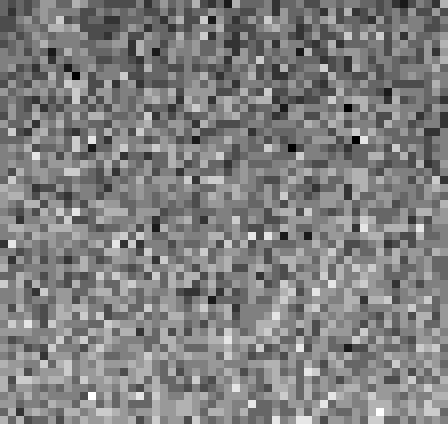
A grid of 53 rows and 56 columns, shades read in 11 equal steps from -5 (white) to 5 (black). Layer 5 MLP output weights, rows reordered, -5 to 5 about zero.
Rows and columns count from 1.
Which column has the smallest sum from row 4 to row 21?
10
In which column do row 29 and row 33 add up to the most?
20
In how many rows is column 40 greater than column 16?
23
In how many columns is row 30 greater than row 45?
26
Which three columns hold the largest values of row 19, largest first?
37, 12, 44
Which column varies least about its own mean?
31
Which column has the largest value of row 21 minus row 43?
29
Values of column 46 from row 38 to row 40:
3 1 0
